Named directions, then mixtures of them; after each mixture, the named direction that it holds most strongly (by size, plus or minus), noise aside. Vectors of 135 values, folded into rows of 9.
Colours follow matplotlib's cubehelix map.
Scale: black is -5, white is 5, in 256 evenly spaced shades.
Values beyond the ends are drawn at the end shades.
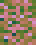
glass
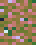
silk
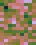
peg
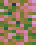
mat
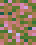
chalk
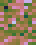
peg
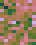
mat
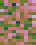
mat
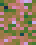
peg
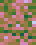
peg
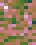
peg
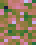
peg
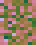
glass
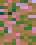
chalk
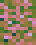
glass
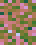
chalk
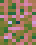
glass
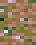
silk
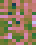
mat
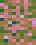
glass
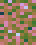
chalk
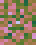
glass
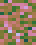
chalk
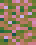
glass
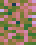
mat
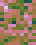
peg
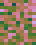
mat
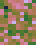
peg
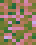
glass
